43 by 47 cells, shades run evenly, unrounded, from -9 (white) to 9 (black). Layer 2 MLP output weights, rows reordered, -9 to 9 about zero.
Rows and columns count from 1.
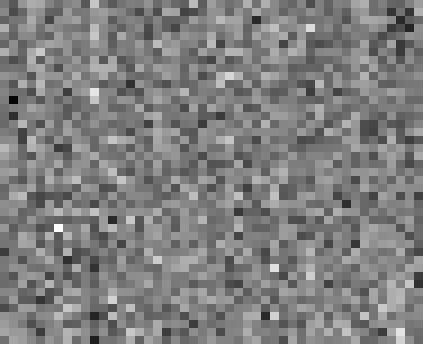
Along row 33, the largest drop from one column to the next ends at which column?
27
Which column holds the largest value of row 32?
1
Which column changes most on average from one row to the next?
13
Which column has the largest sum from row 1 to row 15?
2
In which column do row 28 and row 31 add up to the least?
15
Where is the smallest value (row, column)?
29, 7
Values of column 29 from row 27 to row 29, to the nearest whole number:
2 1 2
